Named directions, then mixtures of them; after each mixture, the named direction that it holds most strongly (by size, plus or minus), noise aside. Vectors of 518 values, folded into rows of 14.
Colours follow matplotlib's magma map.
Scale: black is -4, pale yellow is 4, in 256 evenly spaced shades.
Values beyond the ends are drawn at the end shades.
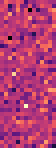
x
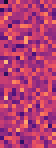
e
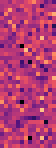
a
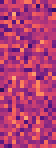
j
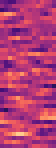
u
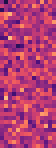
e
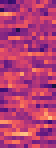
u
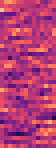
u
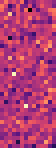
x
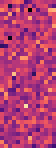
x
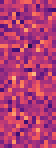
j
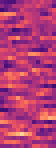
u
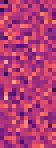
e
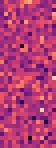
a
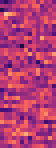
u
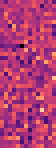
a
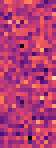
a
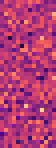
a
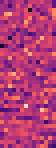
x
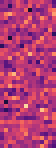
x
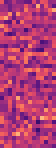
j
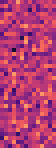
e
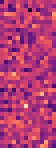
x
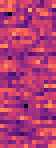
u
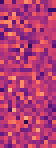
j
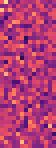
e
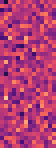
e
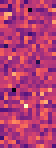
x
